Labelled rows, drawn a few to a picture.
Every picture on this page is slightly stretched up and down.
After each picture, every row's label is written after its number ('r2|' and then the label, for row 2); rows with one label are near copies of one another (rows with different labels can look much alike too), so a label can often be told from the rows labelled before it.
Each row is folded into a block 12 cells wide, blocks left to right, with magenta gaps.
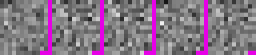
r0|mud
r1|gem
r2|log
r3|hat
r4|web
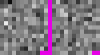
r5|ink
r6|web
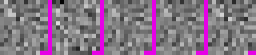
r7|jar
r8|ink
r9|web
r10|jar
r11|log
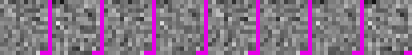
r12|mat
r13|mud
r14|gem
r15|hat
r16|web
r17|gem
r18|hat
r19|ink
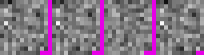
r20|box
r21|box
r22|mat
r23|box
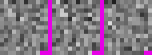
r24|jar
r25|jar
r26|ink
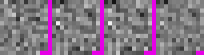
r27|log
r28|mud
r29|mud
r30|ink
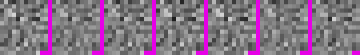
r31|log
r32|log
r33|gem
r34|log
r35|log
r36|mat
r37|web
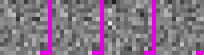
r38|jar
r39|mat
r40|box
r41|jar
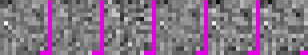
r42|hat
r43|web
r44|web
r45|ink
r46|mud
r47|mud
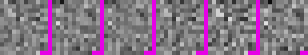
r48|jar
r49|ink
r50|hat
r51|web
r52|log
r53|ink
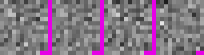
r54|web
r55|web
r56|log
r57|hat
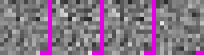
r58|gem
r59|log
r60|web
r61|mud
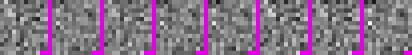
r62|web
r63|mud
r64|web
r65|hat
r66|mud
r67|jar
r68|mat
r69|box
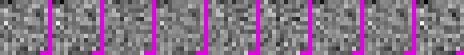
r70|box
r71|hat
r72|gem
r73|mud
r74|mat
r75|web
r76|ink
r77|ink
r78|mud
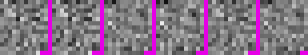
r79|log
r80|mat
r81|ink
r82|box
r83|log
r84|ink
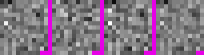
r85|hat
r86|web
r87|box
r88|ink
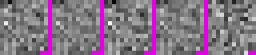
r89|hat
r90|hat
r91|mud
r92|box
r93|mat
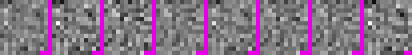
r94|box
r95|hat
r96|jar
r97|mat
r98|hat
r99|gem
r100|web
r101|mud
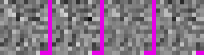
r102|log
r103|jar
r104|log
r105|jar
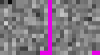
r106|ink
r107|web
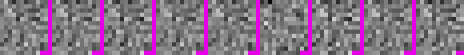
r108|jar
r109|web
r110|gem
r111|log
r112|jar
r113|ink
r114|web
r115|log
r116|mat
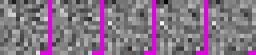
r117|mat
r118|jar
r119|box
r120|hat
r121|mud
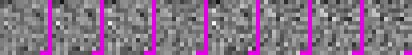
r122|mud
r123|mud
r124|hat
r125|gem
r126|hat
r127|web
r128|log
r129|jar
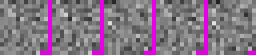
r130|mat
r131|log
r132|hat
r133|jar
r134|box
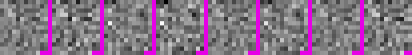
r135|mat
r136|log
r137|box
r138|hat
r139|gem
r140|box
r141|log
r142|log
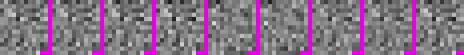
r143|log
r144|mat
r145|jar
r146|gem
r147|mud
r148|ink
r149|gem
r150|log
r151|gem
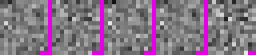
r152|hat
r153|jar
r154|ink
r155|box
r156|log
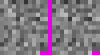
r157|jar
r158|gem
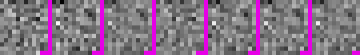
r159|gem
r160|ink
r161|hat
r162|gem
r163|box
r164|ink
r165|hat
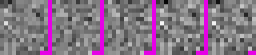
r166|hat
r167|gem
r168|mat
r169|hat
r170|hat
